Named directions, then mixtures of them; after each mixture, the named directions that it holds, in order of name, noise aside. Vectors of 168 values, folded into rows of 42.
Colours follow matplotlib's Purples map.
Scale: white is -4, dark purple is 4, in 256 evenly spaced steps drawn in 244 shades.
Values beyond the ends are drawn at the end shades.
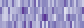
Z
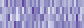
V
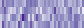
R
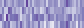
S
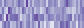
S.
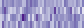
R.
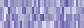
S, V, Z.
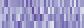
R, S, V.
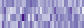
R.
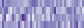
R, S.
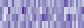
S, Z.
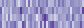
R, S, Z.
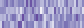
R, S, V.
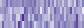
R, V.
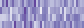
R, V, Z.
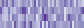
Z.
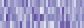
S, V.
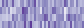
R, Z.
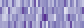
Z.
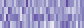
S.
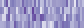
S, V, Z.
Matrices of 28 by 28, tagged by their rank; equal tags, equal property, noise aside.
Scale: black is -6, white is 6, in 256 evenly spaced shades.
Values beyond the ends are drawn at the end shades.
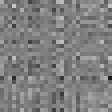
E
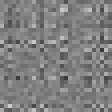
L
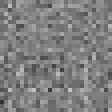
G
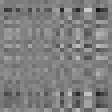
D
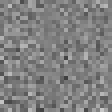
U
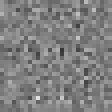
G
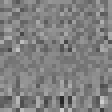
L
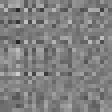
L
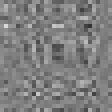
E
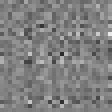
U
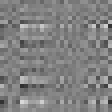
D
